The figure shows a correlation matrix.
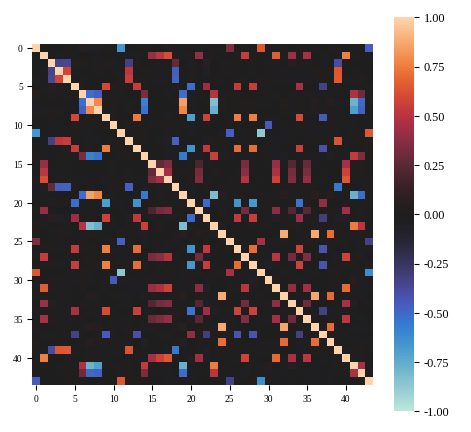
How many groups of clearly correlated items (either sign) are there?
7
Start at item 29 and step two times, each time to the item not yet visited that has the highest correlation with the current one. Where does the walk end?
25
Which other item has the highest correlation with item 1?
40
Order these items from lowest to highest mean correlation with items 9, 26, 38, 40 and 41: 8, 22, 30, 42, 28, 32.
8, 30, 42, 32, 22, 28
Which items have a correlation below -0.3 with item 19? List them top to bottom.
6, 14, 23, 41, 42
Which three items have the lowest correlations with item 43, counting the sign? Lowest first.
29, 0, 25
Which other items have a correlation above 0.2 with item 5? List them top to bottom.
9, 13, 22, 26, 28, 34
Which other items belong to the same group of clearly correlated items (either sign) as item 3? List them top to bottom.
2, 4, 12, 18, 39
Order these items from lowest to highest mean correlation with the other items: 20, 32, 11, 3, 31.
20, 11, 3, 32, 31
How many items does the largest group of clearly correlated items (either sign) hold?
10
